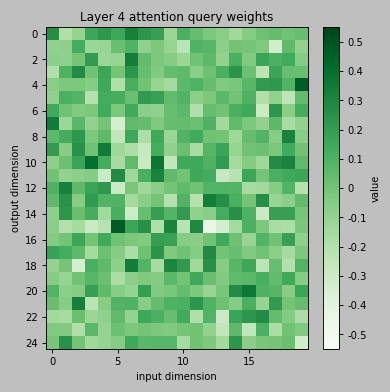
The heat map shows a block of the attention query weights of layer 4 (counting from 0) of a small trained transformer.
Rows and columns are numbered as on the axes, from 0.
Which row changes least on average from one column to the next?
19
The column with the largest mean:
8
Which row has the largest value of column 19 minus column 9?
4
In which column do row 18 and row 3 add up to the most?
6
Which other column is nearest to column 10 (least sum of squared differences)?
17
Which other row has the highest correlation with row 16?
9
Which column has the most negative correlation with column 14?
11
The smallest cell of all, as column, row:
12, 15
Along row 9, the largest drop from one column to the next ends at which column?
5
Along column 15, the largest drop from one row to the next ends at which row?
23
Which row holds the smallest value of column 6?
14
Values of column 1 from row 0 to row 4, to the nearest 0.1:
-0.2 -0.1 -0.1 0.1 0
